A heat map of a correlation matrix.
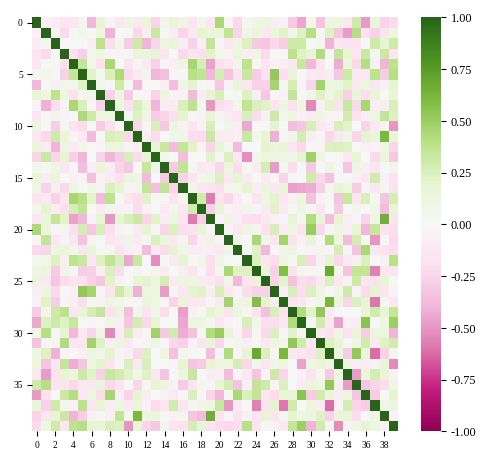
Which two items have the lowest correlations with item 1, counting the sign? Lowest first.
34, 8
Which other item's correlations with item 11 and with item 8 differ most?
19
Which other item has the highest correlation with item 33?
3
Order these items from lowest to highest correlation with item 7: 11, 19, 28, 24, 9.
24, 11, 9, 19, 28
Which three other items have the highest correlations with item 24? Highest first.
32, 27, 21
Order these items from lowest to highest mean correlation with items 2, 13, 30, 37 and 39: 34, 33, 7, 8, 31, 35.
8, 33, 34, 35, 31, 7
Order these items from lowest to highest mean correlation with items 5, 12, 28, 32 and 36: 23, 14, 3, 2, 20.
2, 14, 20, 3, 23
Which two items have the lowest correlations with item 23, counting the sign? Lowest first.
13, 10
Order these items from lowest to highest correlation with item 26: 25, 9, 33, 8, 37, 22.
25, 8, 22, 33, 37, 9
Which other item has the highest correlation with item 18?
5
